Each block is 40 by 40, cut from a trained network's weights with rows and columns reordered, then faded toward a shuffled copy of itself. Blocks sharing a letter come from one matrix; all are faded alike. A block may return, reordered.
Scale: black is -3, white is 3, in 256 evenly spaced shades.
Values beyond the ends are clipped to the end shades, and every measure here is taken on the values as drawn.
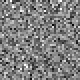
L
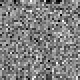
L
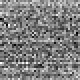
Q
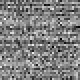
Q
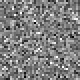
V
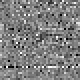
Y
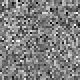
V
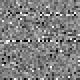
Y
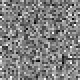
V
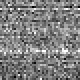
Q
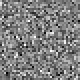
V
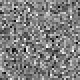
L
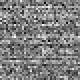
Q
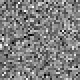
V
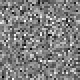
L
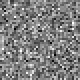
V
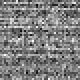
Q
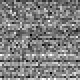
Q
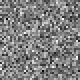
V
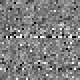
Y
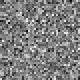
L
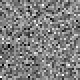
L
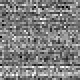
Q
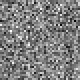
V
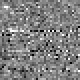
Y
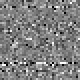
Y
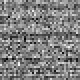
Q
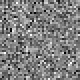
V
